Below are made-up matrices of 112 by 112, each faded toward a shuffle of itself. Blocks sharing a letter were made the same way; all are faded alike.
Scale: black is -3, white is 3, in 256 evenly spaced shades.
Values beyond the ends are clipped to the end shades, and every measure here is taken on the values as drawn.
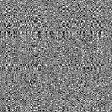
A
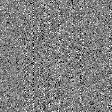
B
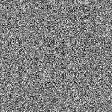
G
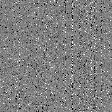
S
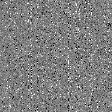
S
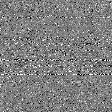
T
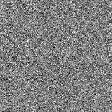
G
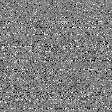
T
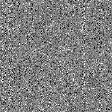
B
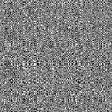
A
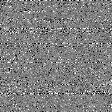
T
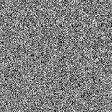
G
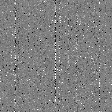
S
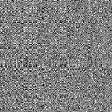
A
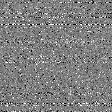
T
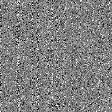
B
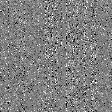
S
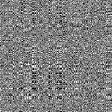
A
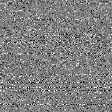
T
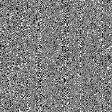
B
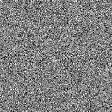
G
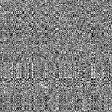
A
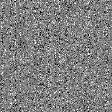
B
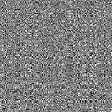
A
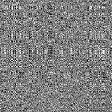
A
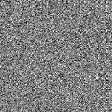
G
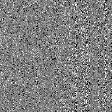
B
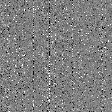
S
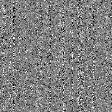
B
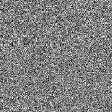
G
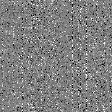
S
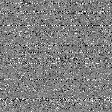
T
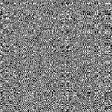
A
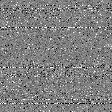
T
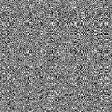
A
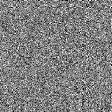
G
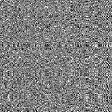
A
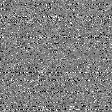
T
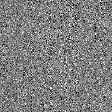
B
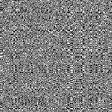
A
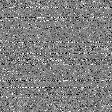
T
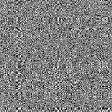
A
